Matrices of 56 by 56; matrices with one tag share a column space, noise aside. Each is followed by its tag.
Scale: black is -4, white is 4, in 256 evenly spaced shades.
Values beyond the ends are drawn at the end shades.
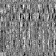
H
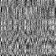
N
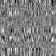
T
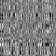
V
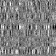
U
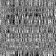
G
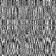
N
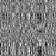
V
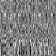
V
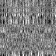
G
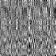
N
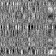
U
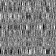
U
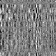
H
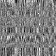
T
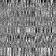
T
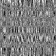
T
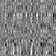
V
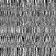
T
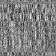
H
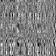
V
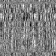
H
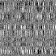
U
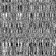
V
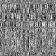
H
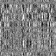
H
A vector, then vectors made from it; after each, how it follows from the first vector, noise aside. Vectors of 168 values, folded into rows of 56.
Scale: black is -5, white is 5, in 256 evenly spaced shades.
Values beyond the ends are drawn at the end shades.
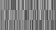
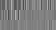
reversed, partly zeroed.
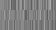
shrunk.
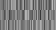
negated.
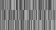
negated.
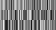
reversed, negated, scaled up.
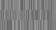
wrapped around, shrunk.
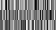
wrapped around, scaled up.
